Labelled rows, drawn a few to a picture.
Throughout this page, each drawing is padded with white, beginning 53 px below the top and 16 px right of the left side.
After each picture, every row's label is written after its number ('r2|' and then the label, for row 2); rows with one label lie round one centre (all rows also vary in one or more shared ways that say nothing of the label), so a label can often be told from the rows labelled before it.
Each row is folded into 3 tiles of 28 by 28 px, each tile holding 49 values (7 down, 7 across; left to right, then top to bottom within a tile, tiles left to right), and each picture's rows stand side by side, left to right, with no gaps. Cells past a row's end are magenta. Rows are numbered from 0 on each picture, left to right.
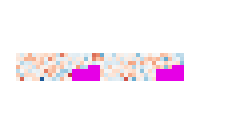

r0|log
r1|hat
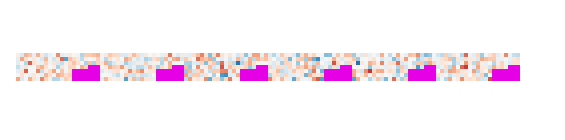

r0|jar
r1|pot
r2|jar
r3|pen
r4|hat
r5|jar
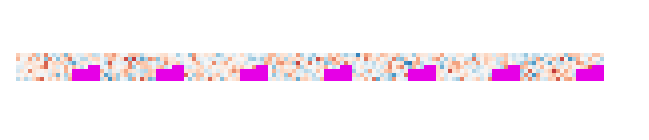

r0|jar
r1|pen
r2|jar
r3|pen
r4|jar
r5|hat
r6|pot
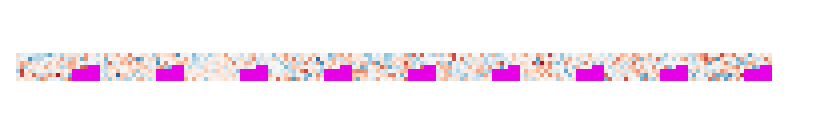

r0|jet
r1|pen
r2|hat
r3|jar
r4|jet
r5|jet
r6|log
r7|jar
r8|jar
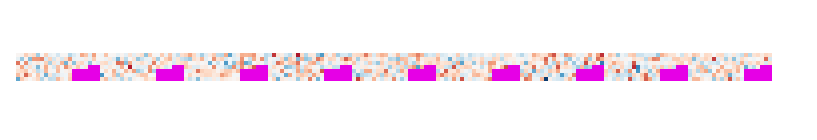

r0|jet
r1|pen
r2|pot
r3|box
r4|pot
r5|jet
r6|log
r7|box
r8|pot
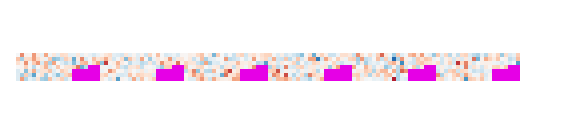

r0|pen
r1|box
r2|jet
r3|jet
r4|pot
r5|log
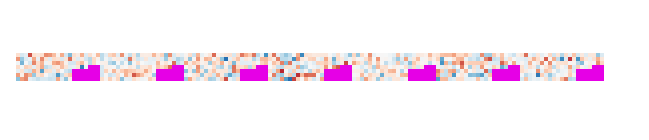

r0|hat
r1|pot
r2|pot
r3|box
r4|jet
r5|hat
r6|pen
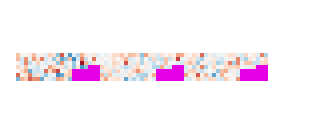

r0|jet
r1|log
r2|jet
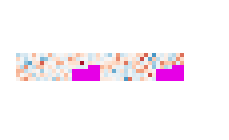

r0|hat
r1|box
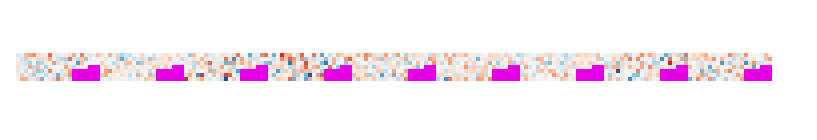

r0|pot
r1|jet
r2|log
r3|jar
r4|jet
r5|jar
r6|pot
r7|pen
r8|jet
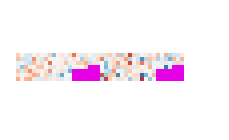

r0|hat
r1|hat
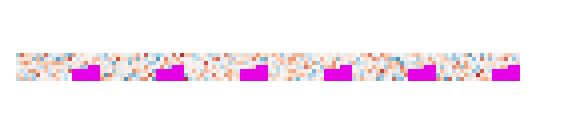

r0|box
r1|pen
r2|pen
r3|log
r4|pot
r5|pen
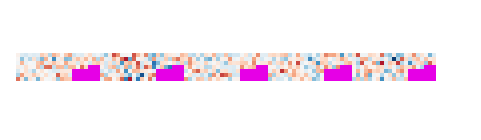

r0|pen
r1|jar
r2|box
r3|pot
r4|pen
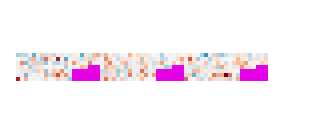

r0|box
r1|box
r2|box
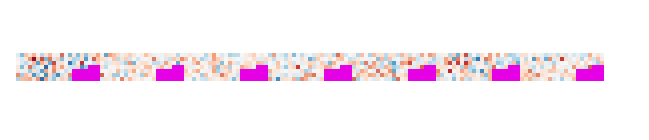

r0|jar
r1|jar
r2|box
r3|pen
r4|log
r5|log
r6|jet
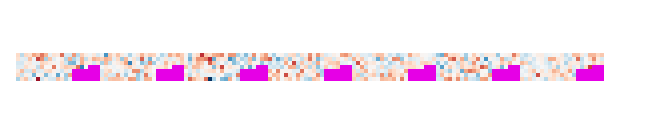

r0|jar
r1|jar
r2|log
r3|hat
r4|box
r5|jar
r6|pot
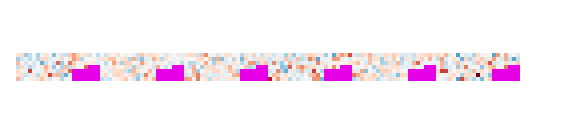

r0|pot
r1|jar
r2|pen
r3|pen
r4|jet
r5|jet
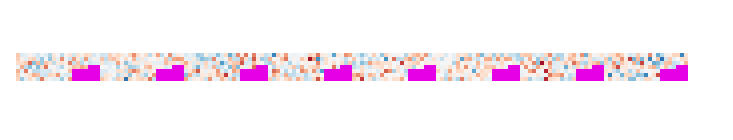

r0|jet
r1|pot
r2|pot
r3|jar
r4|hat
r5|pen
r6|log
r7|pen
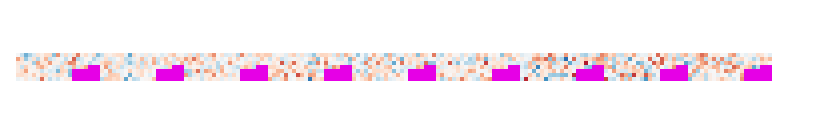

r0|hat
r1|jet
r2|box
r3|log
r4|log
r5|jar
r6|pen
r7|log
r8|jar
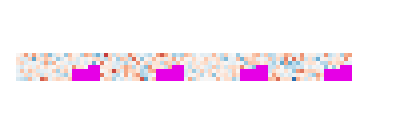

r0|jar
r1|pot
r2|pen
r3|pot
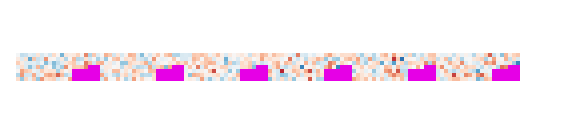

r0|pot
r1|pot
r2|log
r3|box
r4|box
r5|log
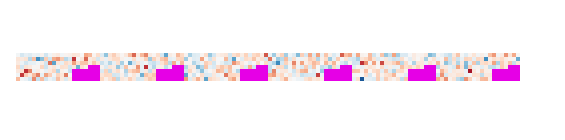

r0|hat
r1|jar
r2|pen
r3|hat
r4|pen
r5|pot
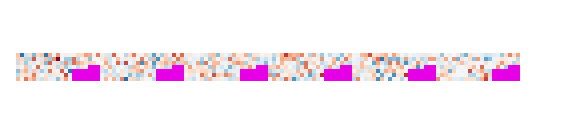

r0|hat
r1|box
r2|log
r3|log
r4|jar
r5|pen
